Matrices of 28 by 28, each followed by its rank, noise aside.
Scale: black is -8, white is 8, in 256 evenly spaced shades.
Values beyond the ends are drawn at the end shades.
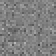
six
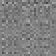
three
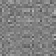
four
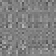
three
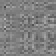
three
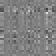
two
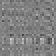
two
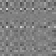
two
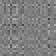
two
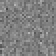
six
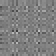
two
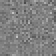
six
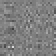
four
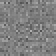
three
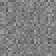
four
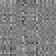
three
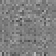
four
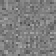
six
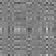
two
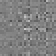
three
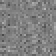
four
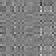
two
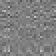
four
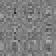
four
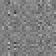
three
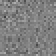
six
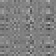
two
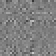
three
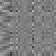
two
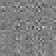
three
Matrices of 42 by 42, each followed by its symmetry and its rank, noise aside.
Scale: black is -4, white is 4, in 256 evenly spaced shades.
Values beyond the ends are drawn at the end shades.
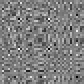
symmetric, rank four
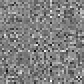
no symmetry, rank eight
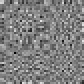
symmetric, rank four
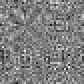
antisymmetric, rank six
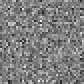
no symmetry, rank eight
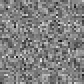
antisymmetric, rank eight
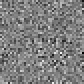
antisymmetric, rank six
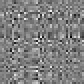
antisymmetric, rank four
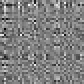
antisymmetric, rank four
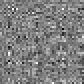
no symmetry, rank six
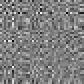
antisymmetric, rank four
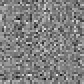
no symmetry, rank eight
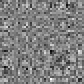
symmetric, rank four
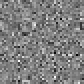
antisymmetric, rank eight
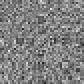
symmetric, rank eight
